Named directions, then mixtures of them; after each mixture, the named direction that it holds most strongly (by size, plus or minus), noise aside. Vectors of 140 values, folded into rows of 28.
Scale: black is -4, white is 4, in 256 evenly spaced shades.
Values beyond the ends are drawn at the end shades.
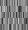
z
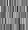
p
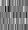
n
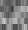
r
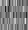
n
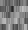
r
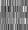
n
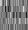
n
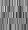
z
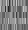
n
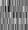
n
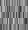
z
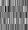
n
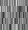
z
